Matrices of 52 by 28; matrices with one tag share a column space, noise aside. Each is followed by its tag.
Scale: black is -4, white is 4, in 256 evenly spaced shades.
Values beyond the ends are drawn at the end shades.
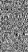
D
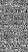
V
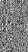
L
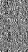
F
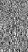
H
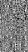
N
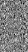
D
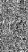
L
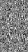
D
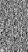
H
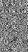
V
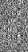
F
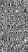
V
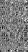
F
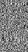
V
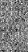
F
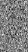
D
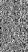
F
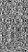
F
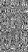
V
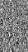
H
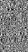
D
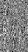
H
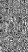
L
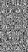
V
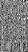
N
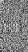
L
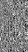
H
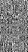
N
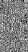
L
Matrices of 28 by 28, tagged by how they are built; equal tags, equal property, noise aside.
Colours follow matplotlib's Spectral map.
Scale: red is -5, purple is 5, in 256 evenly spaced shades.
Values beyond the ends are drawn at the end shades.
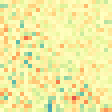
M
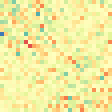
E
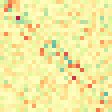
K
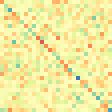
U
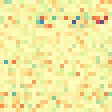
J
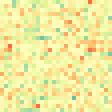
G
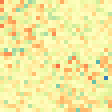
E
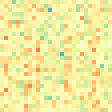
G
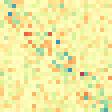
K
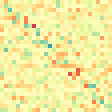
K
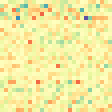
J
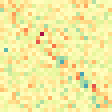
K
